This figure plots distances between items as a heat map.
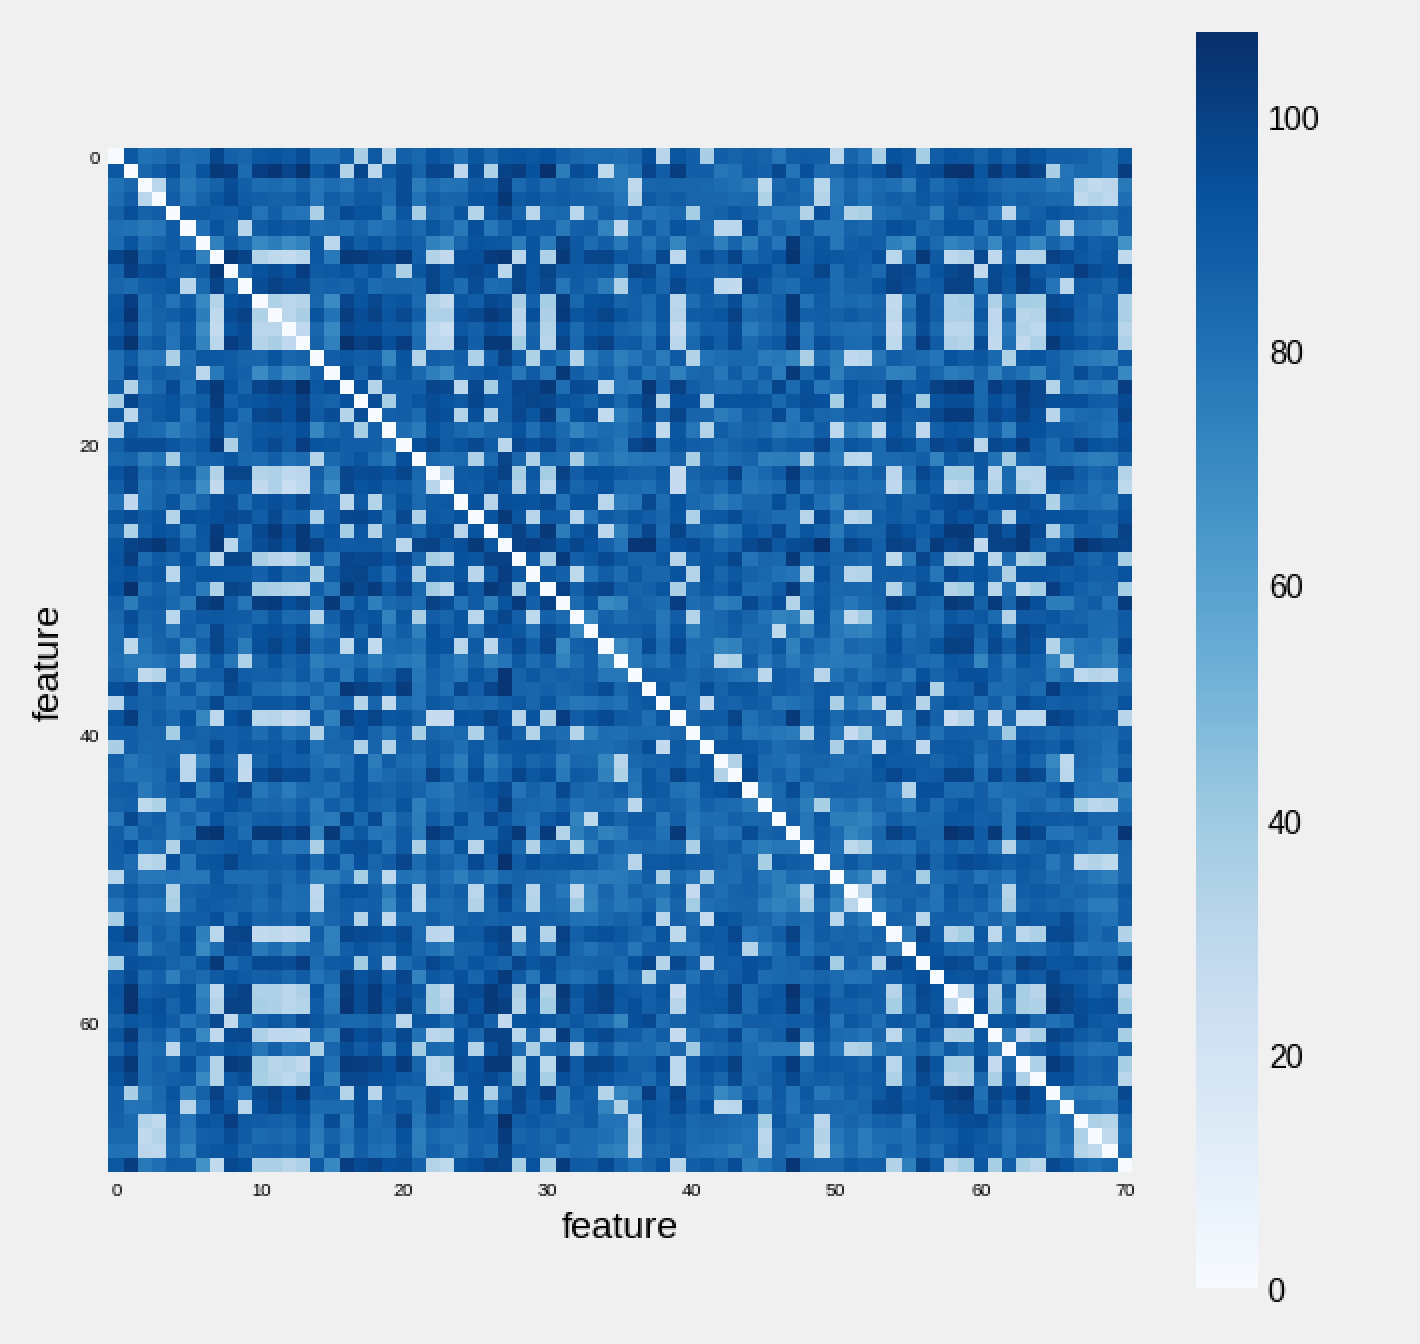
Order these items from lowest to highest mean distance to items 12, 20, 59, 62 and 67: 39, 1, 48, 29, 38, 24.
39, 48, 29, 38, 24, 1
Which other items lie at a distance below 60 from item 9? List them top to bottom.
5, 35, 42, 43, 66
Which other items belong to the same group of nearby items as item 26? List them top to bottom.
1, 16, 18, 24, 34, 65
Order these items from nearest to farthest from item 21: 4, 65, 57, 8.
4, 57, 65, 8
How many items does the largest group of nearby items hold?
17
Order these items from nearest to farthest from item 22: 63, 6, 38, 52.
63, 6, 52, 38
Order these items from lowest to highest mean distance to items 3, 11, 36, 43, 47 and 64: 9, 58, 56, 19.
58, 9, 19, 56
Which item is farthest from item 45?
27
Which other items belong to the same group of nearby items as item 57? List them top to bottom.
37
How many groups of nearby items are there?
12
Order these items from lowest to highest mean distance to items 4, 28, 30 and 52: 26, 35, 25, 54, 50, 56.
54, 25, 50, 35, 56, 26
